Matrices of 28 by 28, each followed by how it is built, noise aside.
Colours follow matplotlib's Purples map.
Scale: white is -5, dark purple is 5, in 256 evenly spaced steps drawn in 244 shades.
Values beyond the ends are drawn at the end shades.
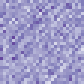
Hankel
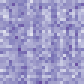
blocks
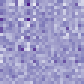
low rank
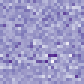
uneven rows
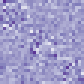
block diagonal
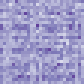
blocks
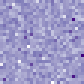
sparse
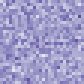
noise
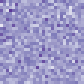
noise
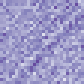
Hankel
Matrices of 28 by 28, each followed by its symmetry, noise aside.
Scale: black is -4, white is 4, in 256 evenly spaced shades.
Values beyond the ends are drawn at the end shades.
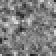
antisymmetric.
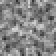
same after a half turn.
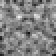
mirrored left to right.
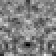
mirrored left to right.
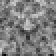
mirrored left to right.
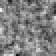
antisymmetric.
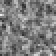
no symmetry.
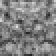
mirrored left to right.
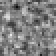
antisymmetric.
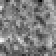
antisymmetric.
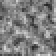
antisymmetric.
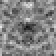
mirrored left to right.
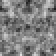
mirrored left to right.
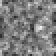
mirrored top to bottom.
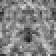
mirrored left to right.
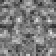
mirrored left to right.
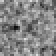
mirrored top to bottom.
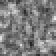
same after a half turn.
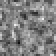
antisymmetric.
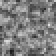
no symmetry.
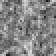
same after a half turn.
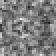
mirrored top to bottom.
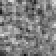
antisymmetric.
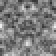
mirrored left to right.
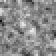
same after a half turn.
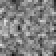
mirrored top to bottom.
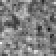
antisymmetric.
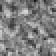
antisymmetric.
